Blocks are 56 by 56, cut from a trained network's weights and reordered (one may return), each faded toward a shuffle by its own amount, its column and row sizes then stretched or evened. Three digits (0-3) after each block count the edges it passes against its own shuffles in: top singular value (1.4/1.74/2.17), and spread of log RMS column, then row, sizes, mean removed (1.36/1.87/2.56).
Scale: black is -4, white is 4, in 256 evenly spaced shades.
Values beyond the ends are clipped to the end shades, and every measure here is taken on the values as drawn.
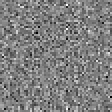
2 1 0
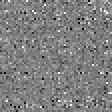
0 1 2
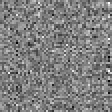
2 1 0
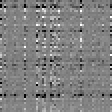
3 3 2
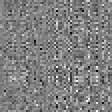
3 3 1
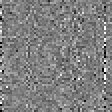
2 2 0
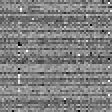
3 1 0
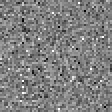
0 0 0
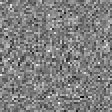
1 0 0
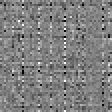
2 3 1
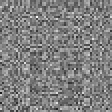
3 1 1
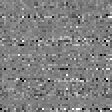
1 1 3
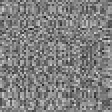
3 1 0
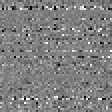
0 1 3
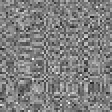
3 1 0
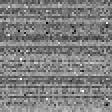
3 0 0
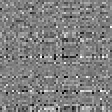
3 1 3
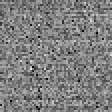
0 1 0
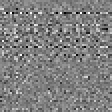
3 1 3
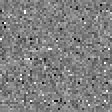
0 0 1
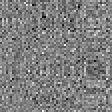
3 1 1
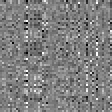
3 3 1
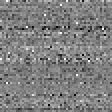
1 1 3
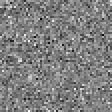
0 1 1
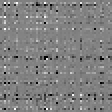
2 3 3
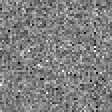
0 0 0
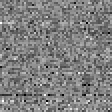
0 0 3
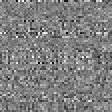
2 0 3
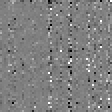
0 3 1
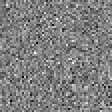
2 0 0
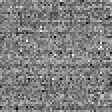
1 1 0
